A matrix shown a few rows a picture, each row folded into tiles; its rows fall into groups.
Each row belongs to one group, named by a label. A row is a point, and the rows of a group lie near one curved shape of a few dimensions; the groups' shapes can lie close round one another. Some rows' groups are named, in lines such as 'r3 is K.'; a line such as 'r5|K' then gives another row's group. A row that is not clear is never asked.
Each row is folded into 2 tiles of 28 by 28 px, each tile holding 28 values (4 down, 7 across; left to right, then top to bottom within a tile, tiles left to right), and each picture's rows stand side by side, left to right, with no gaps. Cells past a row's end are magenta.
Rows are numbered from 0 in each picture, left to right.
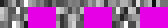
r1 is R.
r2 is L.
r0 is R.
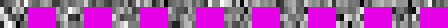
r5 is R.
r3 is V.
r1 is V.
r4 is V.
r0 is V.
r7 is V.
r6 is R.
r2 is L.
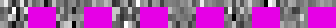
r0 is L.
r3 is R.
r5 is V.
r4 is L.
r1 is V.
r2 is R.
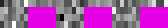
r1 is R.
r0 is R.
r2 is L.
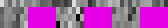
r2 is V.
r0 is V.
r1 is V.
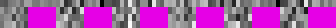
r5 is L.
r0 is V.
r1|L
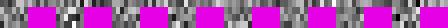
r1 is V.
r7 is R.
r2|L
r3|R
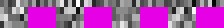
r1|V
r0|V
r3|L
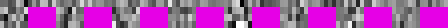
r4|R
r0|R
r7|V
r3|V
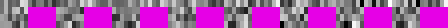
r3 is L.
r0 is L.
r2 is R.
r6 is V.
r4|V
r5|V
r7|V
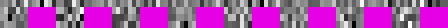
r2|L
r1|R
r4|V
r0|L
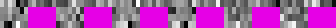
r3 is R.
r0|R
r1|V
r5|L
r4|L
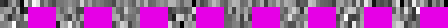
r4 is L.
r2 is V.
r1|R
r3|R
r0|L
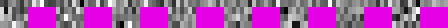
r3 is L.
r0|L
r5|R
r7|R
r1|L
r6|L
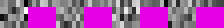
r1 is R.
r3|V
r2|L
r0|R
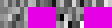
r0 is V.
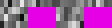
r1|R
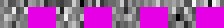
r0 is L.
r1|L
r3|L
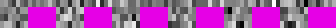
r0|R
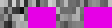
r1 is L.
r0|V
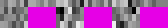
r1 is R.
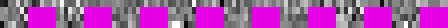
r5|L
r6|L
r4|L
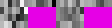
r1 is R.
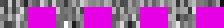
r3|L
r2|R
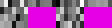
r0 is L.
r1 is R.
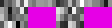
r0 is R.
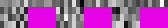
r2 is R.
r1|L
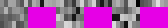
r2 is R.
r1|L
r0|L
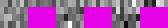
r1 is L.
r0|V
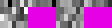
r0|L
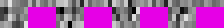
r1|R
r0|R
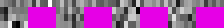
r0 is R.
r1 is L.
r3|V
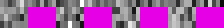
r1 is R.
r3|L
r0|V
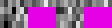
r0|L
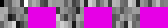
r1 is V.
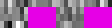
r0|R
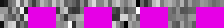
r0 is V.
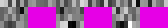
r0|V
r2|V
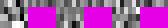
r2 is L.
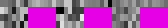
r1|R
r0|R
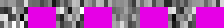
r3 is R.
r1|R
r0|R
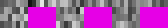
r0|V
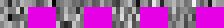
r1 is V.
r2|L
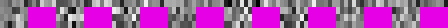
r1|V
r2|R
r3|L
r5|R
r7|R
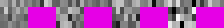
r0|L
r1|V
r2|L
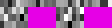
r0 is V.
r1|L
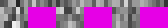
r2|V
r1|R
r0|R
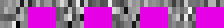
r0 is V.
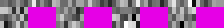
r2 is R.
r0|R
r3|L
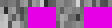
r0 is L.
